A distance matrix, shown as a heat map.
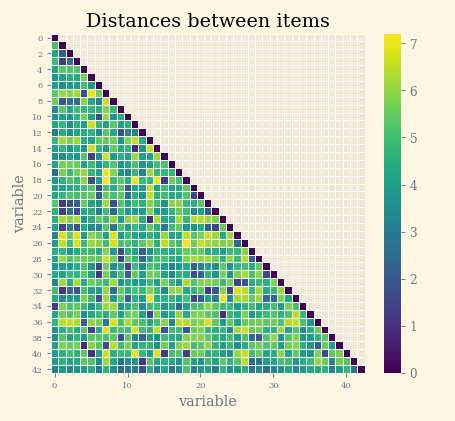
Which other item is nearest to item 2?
21
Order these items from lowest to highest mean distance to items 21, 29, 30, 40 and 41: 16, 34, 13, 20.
20, 16, 34, 13
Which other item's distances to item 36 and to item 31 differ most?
26
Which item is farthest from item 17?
7
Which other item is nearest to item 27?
9
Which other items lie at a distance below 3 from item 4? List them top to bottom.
7, 36, 39
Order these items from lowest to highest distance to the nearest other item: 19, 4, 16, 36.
4, 19, 36, 16
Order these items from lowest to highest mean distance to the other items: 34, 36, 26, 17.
34, 17, 36, 26
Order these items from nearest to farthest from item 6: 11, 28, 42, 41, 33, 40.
33, 42, 41, 40, 11, 28
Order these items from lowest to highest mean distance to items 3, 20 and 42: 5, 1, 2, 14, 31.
1, 2, 14, 5, 31
